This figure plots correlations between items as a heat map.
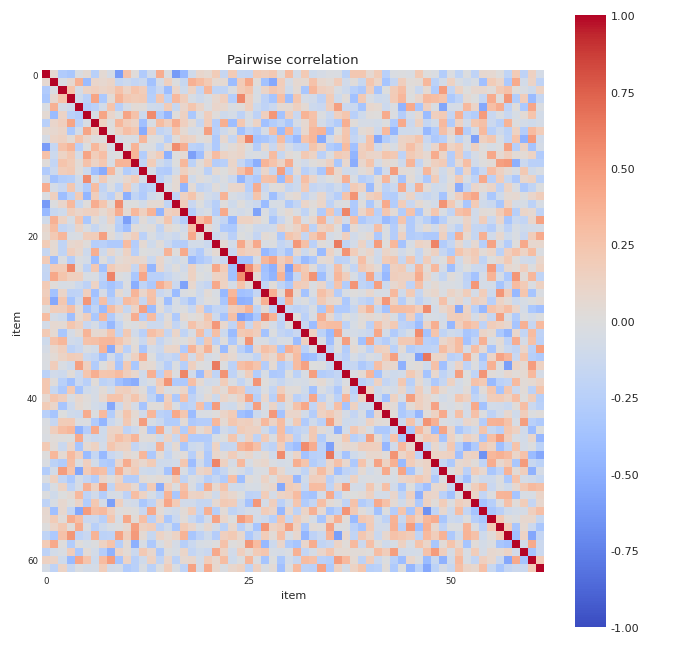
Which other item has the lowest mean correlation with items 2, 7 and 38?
48
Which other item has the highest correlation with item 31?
21
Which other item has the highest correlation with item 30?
27
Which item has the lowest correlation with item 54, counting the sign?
47
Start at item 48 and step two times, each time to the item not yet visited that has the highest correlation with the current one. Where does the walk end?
36
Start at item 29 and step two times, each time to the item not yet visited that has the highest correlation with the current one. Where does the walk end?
35
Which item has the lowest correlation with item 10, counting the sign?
18
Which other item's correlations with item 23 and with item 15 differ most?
28
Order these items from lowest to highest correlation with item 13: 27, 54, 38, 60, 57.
57, 38, 60, 27, 54
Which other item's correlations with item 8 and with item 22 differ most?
53
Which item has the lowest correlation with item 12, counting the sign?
7
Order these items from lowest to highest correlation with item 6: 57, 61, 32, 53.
61, 32, 53, 57
